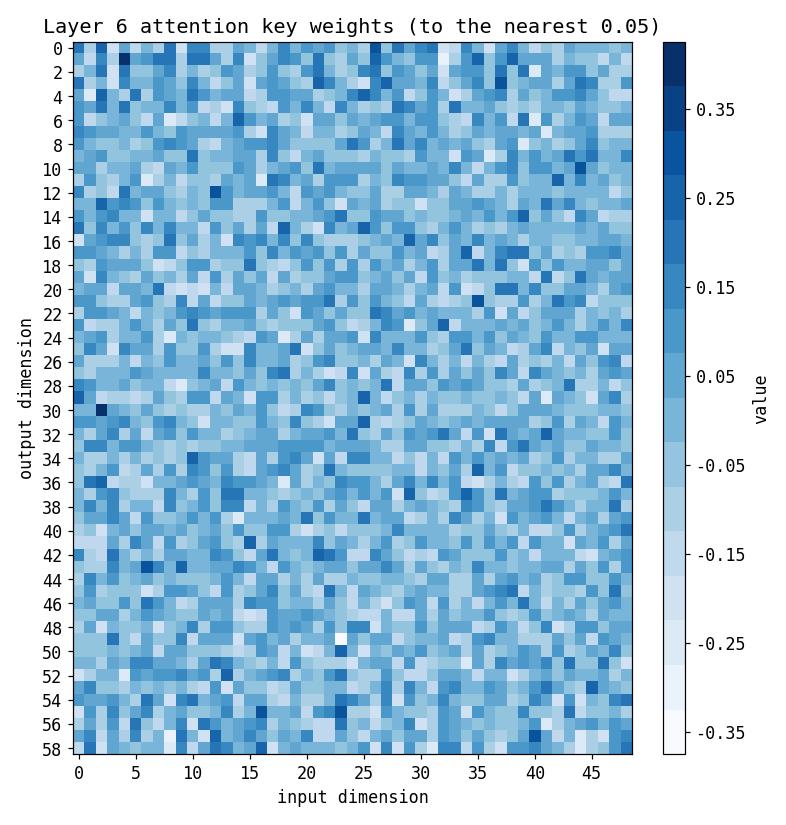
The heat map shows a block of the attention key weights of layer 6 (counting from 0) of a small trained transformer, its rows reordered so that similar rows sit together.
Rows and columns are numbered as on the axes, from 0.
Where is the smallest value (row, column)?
49, 23
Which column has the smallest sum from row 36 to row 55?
28
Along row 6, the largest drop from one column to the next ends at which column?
40
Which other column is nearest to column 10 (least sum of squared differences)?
31
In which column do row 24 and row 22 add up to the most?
26
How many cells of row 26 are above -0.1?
34
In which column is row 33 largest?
39
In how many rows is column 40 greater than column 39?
30
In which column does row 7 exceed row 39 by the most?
14
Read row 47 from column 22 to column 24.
0 -0.05 -0.1
